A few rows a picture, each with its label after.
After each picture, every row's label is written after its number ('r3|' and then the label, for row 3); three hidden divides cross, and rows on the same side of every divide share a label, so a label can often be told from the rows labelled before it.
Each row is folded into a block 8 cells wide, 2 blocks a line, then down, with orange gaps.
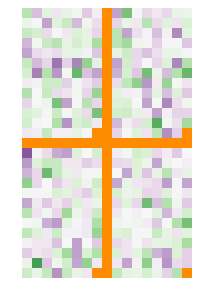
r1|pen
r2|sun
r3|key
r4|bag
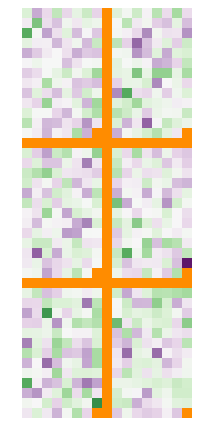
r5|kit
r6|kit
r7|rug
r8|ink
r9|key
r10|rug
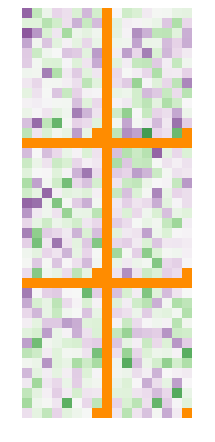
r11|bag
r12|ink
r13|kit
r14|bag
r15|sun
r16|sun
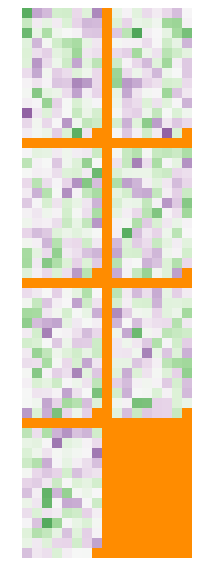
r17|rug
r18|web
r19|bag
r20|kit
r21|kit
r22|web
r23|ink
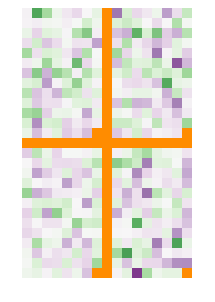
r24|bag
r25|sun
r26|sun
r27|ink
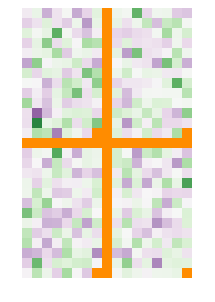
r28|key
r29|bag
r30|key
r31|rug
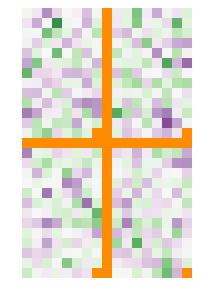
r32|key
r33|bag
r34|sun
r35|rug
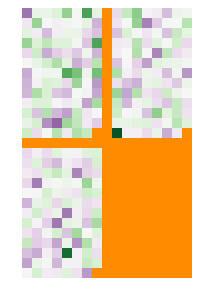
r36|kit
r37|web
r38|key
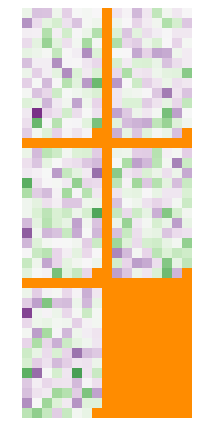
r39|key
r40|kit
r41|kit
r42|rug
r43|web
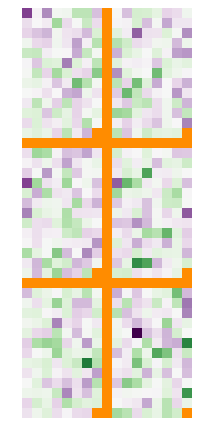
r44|sun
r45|ink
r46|bag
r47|web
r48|sun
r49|kit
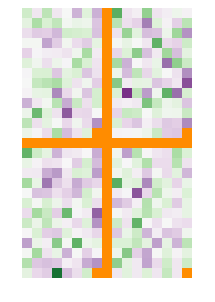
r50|ink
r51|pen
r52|ink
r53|kit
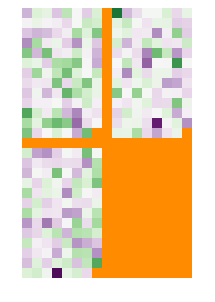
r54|bag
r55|pen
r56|key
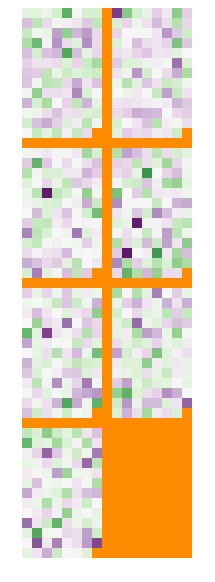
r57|kit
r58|sun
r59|kit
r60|key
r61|sun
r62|ink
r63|ink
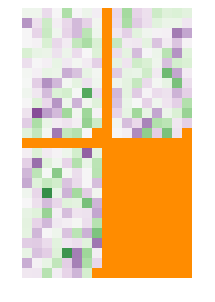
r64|key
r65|kit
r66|web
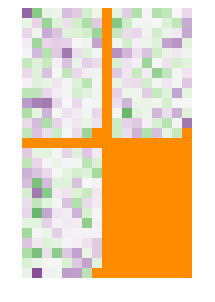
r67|bag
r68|ink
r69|bag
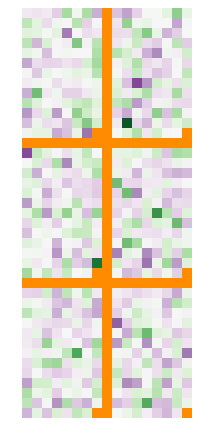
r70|rug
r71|key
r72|sun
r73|kit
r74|kit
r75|web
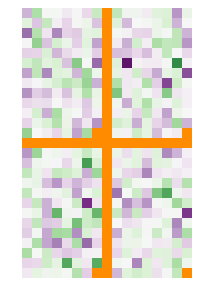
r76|bag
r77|pen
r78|sun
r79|pen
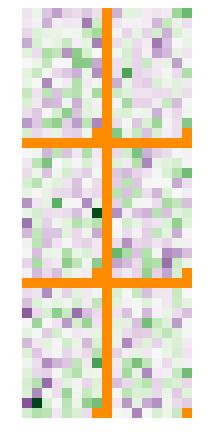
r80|web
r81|sun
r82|sun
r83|bag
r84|key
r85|ink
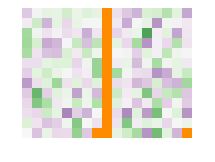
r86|kit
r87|key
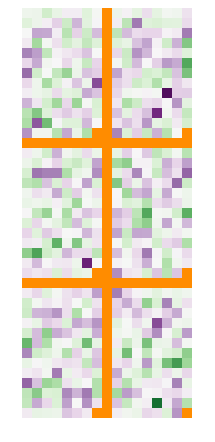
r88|ink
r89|kit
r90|ink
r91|kit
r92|ink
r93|sun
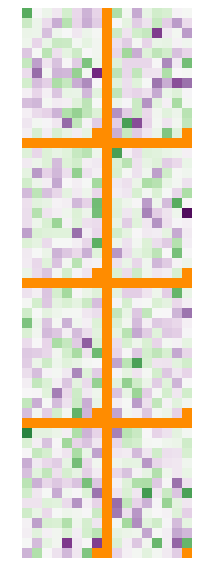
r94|pen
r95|rug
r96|kit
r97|pen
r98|kit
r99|kit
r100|pen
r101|sun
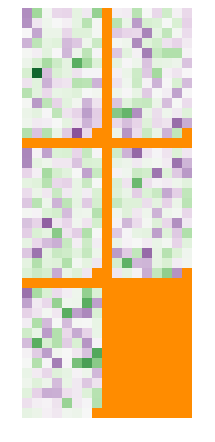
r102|bag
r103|ink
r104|key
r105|rug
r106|sun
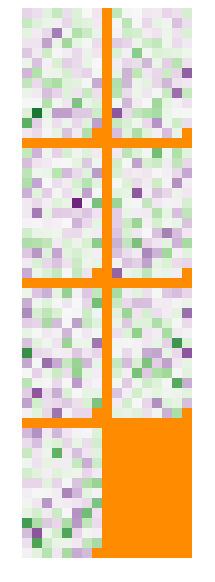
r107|ink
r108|pen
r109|rug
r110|kit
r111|key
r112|pen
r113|key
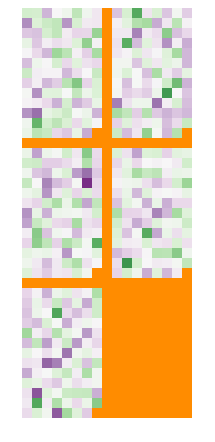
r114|key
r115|bag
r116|kit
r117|key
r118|key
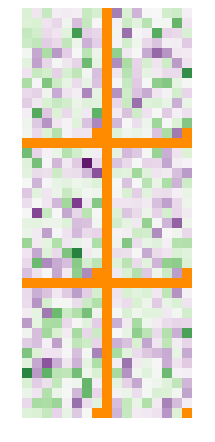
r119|ink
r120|sun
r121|rug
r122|rug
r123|web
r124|web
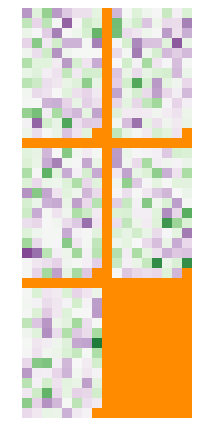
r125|bag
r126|kit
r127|rug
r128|sun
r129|kit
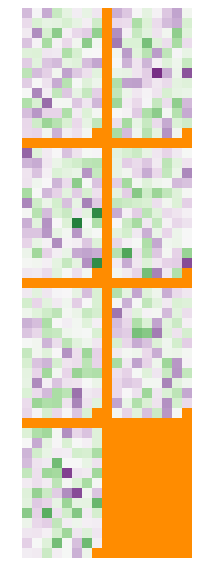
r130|key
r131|web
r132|sun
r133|ink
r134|web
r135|web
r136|web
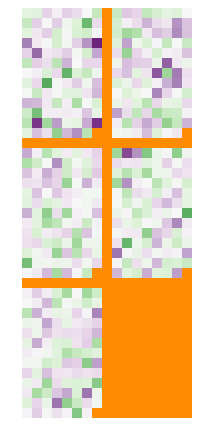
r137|ink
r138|rug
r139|ink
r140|rug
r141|kit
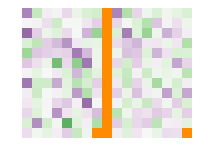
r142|sun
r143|sun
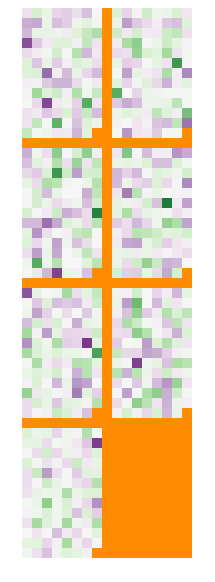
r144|web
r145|pen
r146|key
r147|bag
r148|sun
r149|web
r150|kit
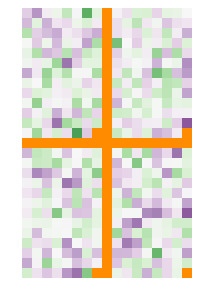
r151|kit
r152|ink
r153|bag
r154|web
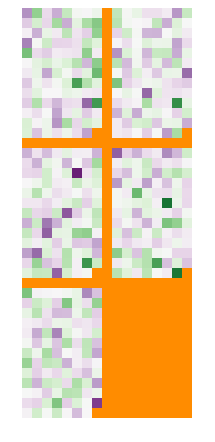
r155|sun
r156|pen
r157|key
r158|bag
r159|pen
